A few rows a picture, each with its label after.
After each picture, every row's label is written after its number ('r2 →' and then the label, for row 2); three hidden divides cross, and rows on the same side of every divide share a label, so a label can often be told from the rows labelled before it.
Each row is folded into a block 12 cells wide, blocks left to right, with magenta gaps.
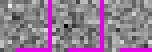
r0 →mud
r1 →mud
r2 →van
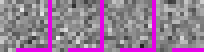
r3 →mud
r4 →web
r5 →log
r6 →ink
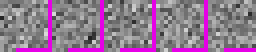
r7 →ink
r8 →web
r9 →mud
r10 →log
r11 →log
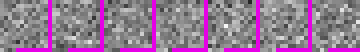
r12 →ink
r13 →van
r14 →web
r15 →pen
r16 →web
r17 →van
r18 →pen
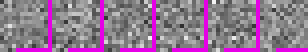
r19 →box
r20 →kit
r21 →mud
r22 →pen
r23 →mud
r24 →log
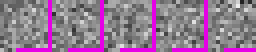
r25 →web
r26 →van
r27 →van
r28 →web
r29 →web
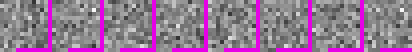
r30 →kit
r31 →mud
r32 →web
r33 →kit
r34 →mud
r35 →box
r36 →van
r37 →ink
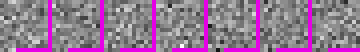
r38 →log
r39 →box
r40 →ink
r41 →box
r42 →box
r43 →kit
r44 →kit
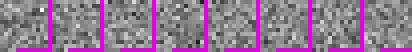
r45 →mud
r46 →box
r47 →ink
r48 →van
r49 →ink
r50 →box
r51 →kit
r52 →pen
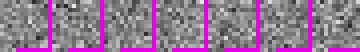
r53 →web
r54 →box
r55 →log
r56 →ink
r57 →van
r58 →kit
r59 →kit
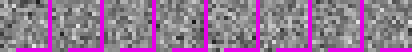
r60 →pen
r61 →ink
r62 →kit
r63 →kit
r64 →box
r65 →kit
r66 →pen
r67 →log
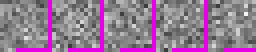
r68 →pen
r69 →kit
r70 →mud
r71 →ink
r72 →kit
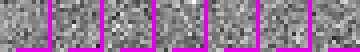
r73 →kit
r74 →log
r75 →kit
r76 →box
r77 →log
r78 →log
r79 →van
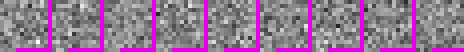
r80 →van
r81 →pen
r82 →ink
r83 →van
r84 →pen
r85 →web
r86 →pen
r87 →web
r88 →kit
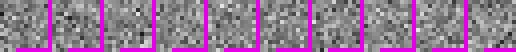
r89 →log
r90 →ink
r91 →mud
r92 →van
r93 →pen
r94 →kit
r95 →kit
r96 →box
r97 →ink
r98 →web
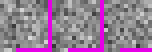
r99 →pen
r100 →log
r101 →box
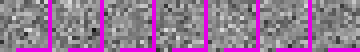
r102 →kit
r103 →kit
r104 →box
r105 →pen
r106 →kit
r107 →ink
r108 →van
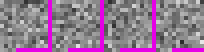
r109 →web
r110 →van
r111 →pen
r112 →van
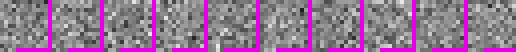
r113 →pen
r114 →box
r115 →mud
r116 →ink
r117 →kit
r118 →kit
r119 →ink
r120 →van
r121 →kit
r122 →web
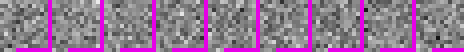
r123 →van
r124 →ink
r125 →ink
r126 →box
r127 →mud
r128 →pen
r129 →mud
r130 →web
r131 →kit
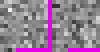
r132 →box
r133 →log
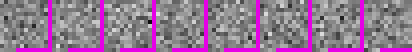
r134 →pen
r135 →kit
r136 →ink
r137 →mud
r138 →web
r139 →van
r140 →log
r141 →van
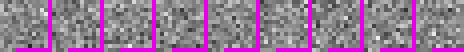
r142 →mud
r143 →ink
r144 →box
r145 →van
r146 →box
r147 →web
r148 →web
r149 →log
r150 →mud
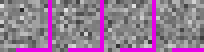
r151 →box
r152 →ink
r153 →web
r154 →box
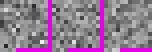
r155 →ink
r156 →log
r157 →log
